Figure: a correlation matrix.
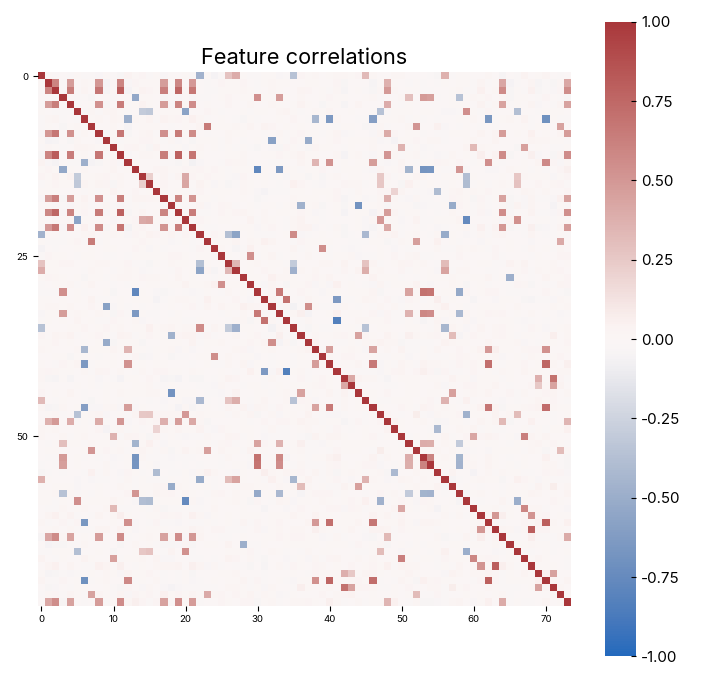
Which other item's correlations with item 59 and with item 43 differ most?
20
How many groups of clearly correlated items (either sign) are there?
16
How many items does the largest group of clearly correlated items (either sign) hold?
11
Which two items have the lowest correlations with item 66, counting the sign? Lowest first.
59, 5
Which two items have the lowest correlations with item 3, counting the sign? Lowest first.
13, 58
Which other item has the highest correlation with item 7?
23
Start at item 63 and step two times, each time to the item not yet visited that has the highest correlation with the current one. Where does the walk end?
61
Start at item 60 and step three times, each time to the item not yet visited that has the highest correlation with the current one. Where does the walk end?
10
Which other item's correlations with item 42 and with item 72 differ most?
71
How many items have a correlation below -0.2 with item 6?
6
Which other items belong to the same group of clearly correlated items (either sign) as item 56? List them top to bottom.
0, 22, 26, 27, 35, 45
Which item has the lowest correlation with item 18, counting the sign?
44
